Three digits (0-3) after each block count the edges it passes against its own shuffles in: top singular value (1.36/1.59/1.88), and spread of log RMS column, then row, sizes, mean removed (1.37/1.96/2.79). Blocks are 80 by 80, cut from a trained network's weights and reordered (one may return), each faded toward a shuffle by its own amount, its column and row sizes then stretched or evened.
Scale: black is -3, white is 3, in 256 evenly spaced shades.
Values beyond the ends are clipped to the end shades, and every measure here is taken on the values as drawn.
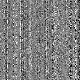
3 3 0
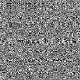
3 1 3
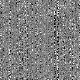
0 3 0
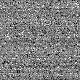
1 0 0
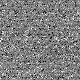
0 0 1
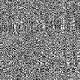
3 1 2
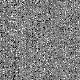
0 2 0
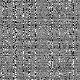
2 3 0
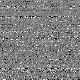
0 0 3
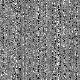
1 3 0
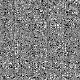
0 1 2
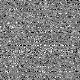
0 0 3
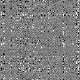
1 3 2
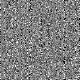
0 3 0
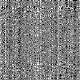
3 2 3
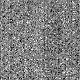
1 0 1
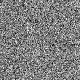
1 0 0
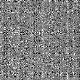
2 1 2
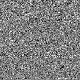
1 0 2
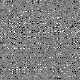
0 2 3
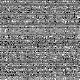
3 2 2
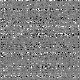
1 2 3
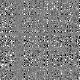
1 3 3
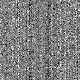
2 2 0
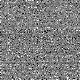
0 1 1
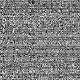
2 2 1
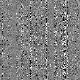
1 3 1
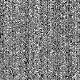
2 0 1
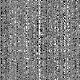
3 3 2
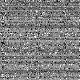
3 1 0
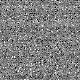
0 1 1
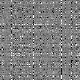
2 3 2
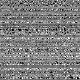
3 1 3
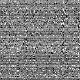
3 2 1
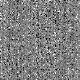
0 2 1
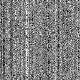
3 2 0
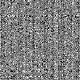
2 0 2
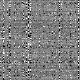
2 3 1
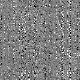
0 3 1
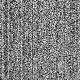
2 0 0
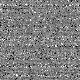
0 0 2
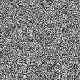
3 0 1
